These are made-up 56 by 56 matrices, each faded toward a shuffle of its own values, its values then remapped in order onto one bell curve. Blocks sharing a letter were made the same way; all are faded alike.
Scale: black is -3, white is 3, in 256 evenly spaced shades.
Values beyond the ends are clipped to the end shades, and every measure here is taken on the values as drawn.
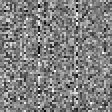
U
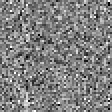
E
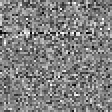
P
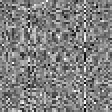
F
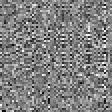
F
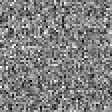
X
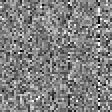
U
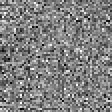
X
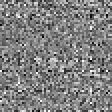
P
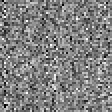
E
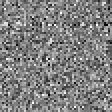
P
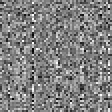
F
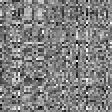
F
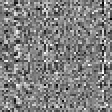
F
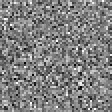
X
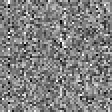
E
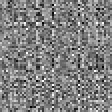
F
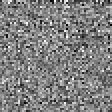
P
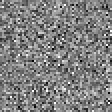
P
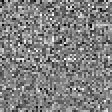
P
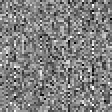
U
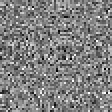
X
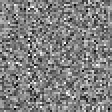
E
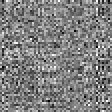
F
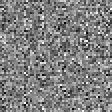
E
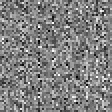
U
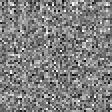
X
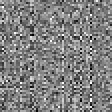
F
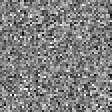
P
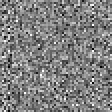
E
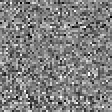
P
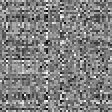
F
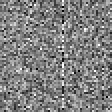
U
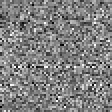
P
